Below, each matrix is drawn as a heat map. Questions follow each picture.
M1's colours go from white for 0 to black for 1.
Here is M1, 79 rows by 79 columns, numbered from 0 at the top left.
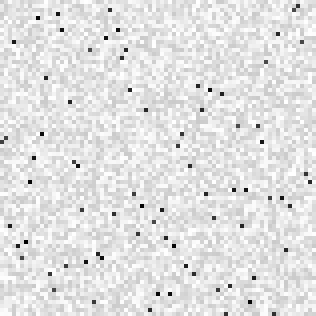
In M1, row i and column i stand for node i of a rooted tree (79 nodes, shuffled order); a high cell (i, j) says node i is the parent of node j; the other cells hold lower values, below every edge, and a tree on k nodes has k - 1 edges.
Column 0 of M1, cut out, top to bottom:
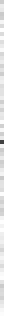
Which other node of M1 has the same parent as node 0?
65
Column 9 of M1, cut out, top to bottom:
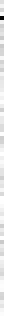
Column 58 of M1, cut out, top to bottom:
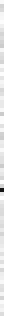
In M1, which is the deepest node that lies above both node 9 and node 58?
47
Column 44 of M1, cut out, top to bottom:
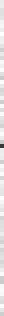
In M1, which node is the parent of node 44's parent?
27
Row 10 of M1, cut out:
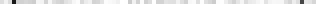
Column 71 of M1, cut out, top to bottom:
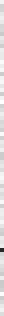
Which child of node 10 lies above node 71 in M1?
75
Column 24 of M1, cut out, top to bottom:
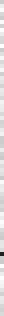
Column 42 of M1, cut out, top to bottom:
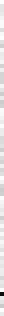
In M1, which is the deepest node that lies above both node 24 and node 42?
73
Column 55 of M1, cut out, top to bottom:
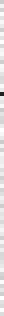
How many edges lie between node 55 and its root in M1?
7
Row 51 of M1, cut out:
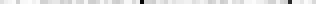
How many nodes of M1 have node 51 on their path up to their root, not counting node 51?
12
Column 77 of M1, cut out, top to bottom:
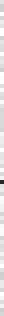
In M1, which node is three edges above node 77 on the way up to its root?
48
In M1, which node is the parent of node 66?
15
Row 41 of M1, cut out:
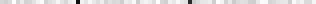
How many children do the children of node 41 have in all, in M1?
3
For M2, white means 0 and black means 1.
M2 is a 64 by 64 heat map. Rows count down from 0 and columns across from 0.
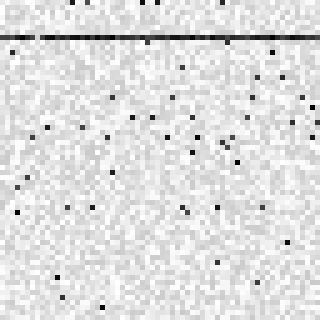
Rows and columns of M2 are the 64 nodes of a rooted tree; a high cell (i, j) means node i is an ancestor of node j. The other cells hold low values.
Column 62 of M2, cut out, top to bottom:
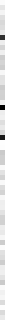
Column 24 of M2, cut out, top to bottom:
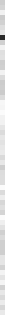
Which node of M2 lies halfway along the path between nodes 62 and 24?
27
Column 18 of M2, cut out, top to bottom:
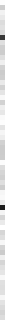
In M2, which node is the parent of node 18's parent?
7
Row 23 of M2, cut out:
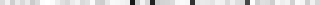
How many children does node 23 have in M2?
3
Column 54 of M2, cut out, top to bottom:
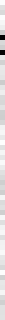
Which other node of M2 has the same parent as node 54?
2
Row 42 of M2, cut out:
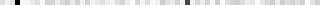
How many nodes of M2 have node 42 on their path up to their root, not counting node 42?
2
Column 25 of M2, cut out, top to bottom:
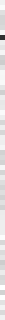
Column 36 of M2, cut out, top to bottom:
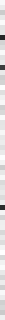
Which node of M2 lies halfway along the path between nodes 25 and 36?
41
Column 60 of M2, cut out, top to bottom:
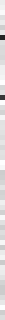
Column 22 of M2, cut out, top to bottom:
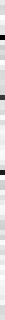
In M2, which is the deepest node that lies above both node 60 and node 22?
19
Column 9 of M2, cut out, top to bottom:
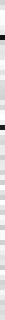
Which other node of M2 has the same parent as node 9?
16
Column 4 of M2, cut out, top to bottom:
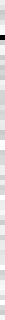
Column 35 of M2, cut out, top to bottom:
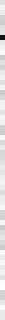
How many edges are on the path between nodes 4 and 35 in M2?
2
